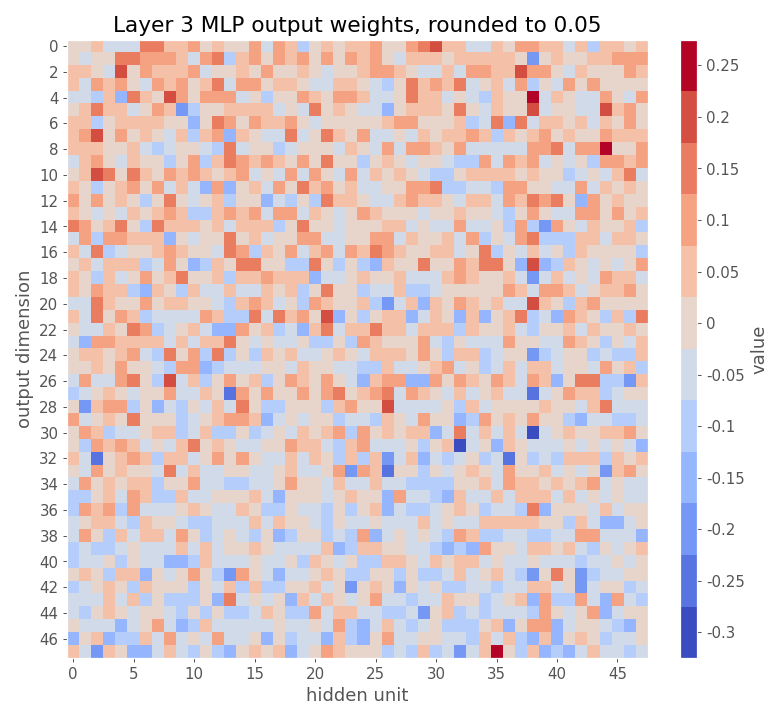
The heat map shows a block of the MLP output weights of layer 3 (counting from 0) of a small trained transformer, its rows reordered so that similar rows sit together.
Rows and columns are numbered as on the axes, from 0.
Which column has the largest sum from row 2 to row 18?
38
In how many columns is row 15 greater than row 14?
18
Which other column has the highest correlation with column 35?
15
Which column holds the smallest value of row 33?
26
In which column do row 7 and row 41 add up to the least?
13
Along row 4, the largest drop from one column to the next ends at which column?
39
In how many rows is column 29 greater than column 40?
21
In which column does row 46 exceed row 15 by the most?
8
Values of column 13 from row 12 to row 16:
-0.1 0.1 -0.05 0.15 0.15
